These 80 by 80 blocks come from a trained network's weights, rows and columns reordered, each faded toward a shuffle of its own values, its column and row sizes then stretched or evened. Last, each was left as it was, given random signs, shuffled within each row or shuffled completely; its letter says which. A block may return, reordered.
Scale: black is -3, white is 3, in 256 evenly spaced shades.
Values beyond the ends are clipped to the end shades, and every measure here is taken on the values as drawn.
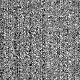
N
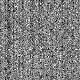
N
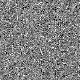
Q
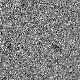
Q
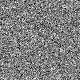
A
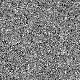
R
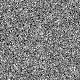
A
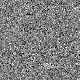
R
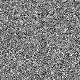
R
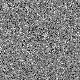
R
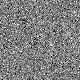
A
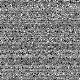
N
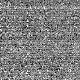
N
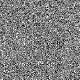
N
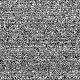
R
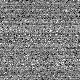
R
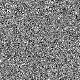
R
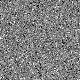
A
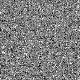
Q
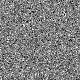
A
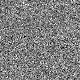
R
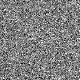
Q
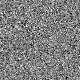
R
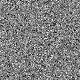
R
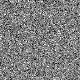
Q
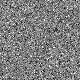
A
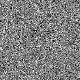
Q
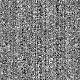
N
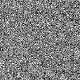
N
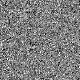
Q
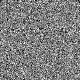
R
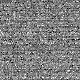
R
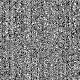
N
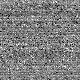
R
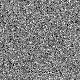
A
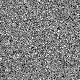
A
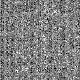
N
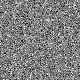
A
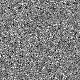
R
